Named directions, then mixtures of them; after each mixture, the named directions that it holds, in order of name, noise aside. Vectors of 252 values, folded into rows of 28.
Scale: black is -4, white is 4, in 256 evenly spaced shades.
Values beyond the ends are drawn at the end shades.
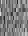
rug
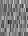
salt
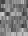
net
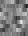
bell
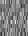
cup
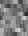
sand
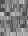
net, salt.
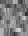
sand.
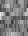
bell, net, sand.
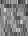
bell, rug, sand.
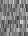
bell, salt.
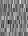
salt.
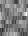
bell, sand.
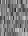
rug, sand.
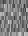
net, salt.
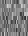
cup, sand.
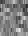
bell, net, sand.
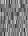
cup, rug.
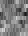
bell, sand.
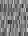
salt.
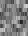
bell.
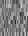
cup, sand.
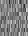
cup, rug, salt.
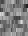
bell, net.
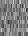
salt.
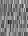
salt.
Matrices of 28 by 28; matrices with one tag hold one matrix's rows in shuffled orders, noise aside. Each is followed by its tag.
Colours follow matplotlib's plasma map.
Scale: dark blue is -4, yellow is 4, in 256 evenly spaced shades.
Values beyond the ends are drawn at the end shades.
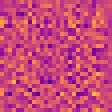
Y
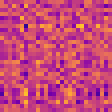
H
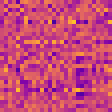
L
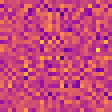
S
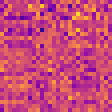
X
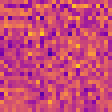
X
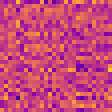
L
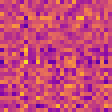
H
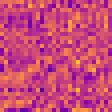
X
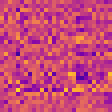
L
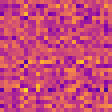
H
